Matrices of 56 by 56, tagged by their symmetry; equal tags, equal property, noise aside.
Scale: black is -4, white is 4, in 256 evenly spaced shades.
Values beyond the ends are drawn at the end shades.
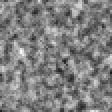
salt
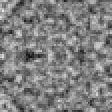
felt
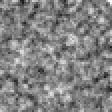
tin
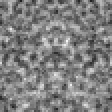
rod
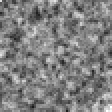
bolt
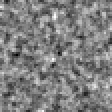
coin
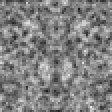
rod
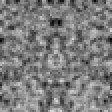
rod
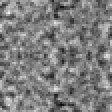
felt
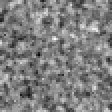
coin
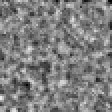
tin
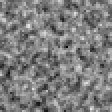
tin
